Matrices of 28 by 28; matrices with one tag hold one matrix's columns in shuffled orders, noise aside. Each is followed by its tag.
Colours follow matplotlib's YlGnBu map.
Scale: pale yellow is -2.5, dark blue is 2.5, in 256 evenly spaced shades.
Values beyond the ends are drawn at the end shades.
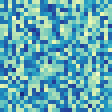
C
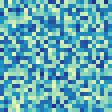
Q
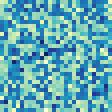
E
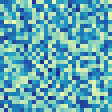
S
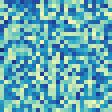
E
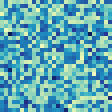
Q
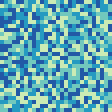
S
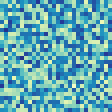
S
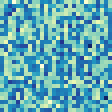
C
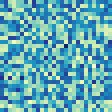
E
